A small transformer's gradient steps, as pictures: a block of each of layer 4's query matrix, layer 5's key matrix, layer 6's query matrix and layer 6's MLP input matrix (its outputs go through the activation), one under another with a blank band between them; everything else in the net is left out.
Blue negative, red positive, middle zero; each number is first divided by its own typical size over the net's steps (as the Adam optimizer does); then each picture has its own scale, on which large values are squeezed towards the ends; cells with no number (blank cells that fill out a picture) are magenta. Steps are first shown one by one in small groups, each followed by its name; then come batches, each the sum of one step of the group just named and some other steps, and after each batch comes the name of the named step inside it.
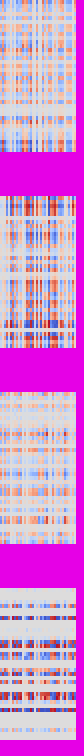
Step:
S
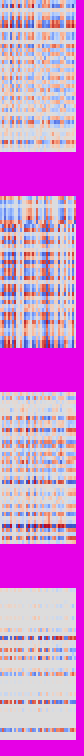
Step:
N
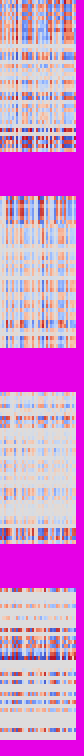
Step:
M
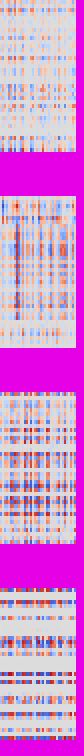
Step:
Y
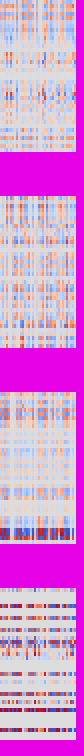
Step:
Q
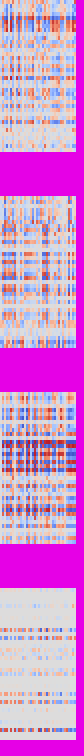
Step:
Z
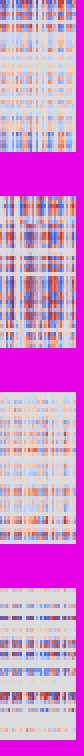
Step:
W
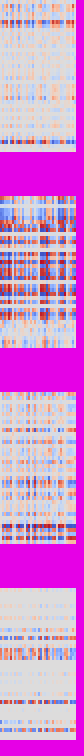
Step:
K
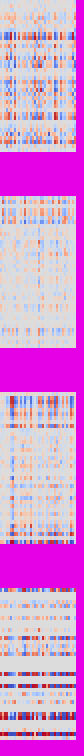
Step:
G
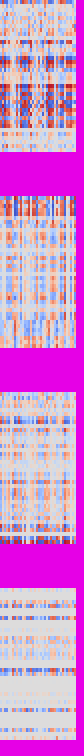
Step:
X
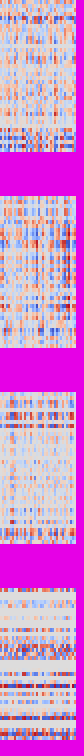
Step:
M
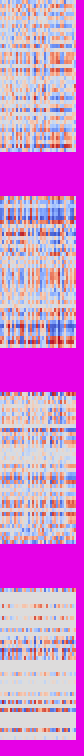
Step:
Q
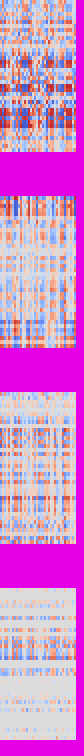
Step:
X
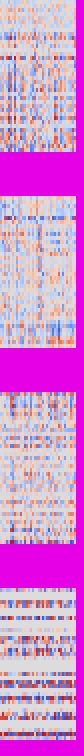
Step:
G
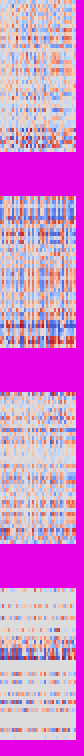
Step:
M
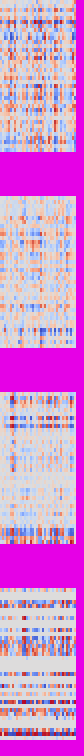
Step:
Q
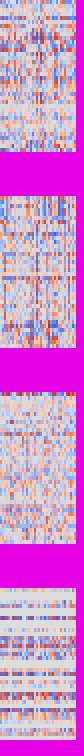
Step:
S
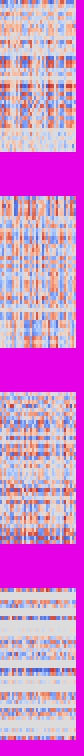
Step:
X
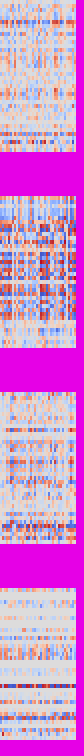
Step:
K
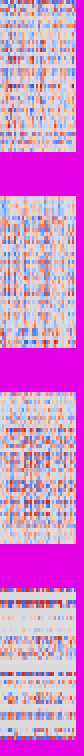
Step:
Y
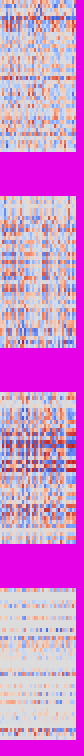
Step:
Z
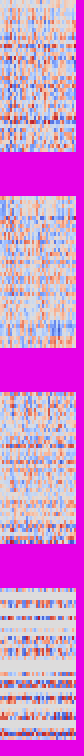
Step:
G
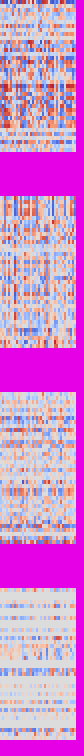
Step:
X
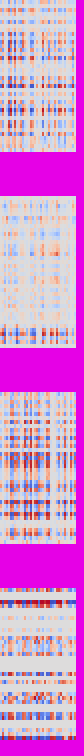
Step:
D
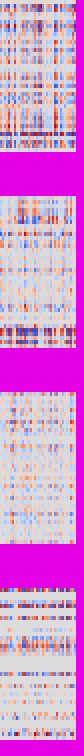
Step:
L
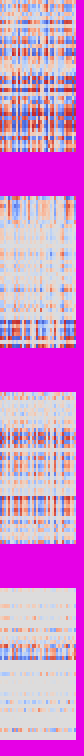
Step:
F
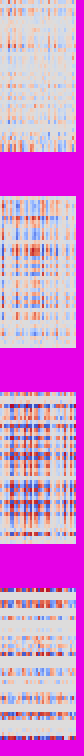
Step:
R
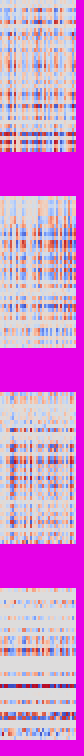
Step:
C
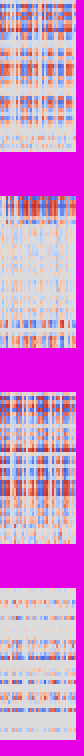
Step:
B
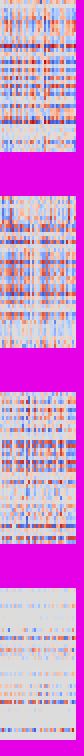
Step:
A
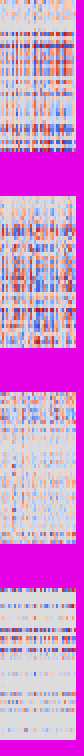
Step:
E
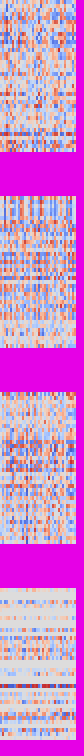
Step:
C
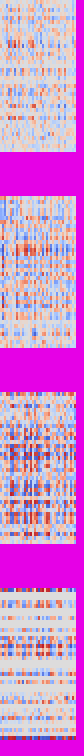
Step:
R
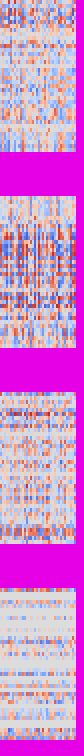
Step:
A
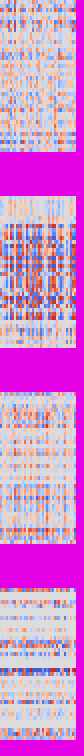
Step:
L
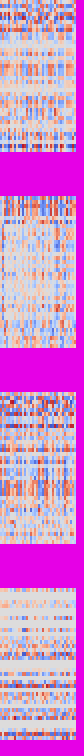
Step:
B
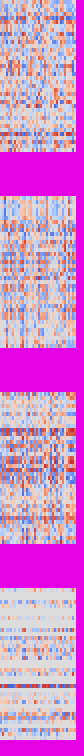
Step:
C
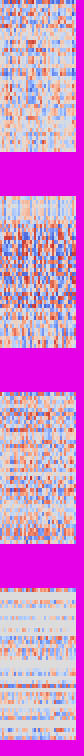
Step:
C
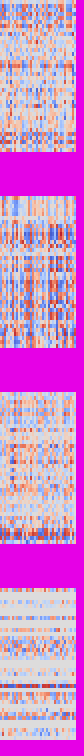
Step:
C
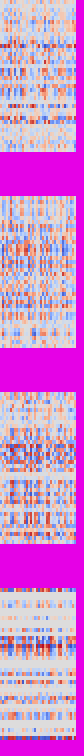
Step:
A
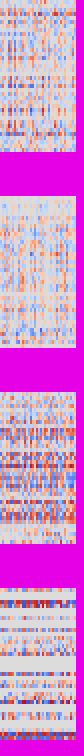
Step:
D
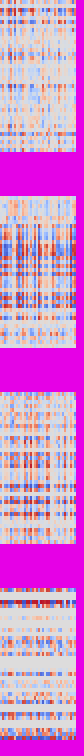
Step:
D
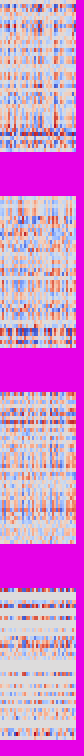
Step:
L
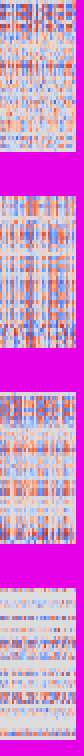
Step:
B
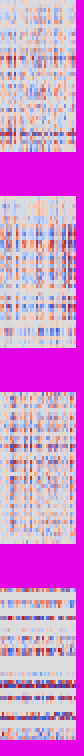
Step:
C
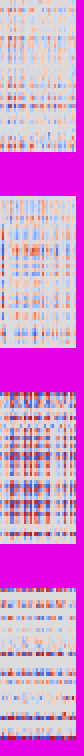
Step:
R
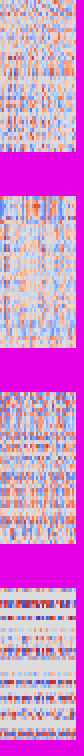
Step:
B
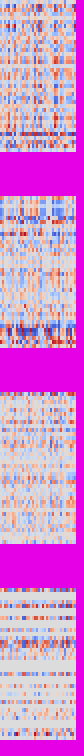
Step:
L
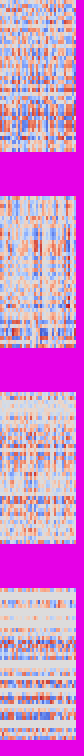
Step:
F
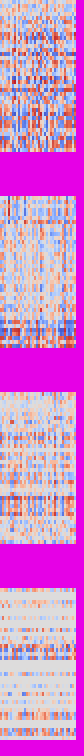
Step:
F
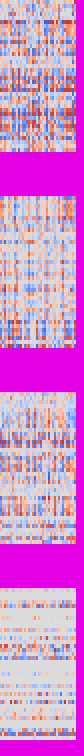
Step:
F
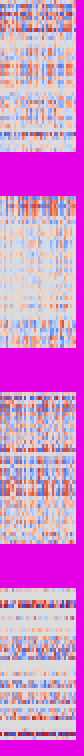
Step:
B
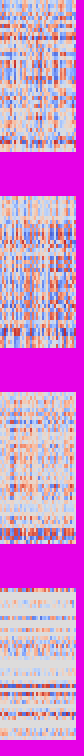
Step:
C
